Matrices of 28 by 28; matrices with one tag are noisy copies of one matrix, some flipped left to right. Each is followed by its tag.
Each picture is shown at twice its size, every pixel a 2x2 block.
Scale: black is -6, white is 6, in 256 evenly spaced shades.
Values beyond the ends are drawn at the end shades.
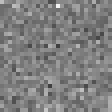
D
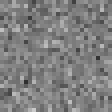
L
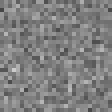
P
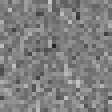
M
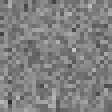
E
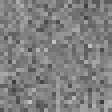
E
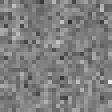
L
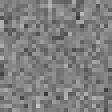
M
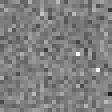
P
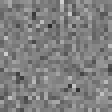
M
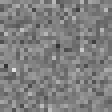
P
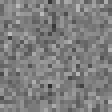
D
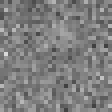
L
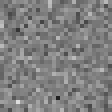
M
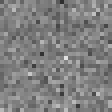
D
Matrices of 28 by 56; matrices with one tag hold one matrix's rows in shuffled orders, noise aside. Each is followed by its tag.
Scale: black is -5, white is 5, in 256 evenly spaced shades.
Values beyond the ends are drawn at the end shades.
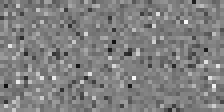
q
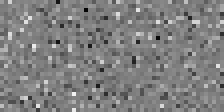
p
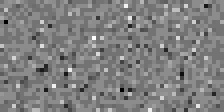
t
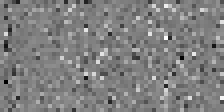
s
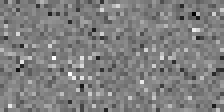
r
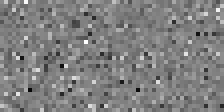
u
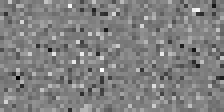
r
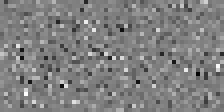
u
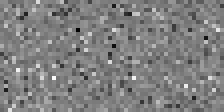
q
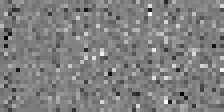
s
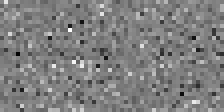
r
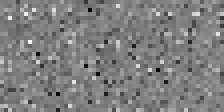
p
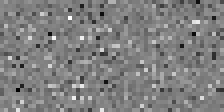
r
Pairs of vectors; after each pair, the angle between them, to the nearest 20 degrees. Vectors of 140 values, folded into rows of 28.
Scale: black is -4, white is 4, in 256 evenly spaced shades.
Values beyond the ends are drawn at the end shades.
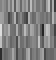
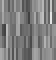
100 degrees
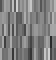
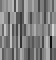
40 degrees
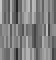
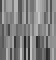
100 degrees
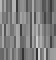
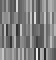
140 degrees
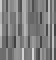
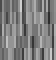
140 degrees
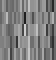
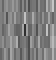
160 degrees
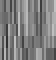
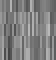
100 degrees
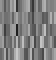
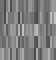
80 degrees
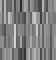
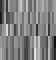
100 degrees
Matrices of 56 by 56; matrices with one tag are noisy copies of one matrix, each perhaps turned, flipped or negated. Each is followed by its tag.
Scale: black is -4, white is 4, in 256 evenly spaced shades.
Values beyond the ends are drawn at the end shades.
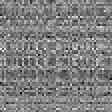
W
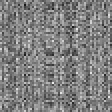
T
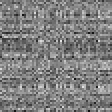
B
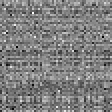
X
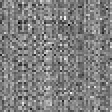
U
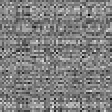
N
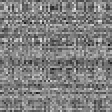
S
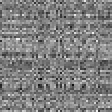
B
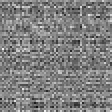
N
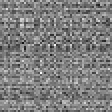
U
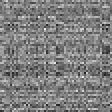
T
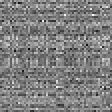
T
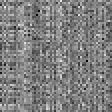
X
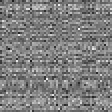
N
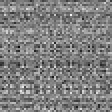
U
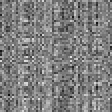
B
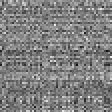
X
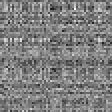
S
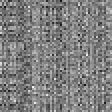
X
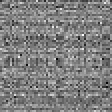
T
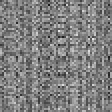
W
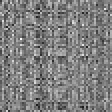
T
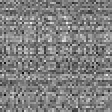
W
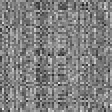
T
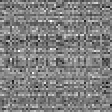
T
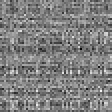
S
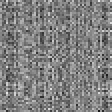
N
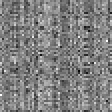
B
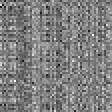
X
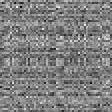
T
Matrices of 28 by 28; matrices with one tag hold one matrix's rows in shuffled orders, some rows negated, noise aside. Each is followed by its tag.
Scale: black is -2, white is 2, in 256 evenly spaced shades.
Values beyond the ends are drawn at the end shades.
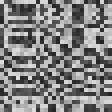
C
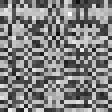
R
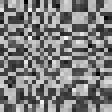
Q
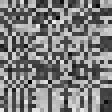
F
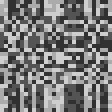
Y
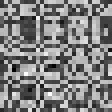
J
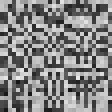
R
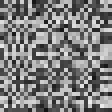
F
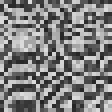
C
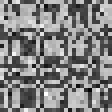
J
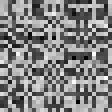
R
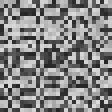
J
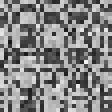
J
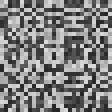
Y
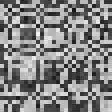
J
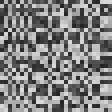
F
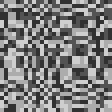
Q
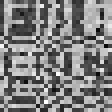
C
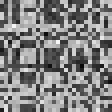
J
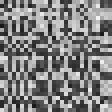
F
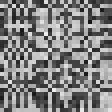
F
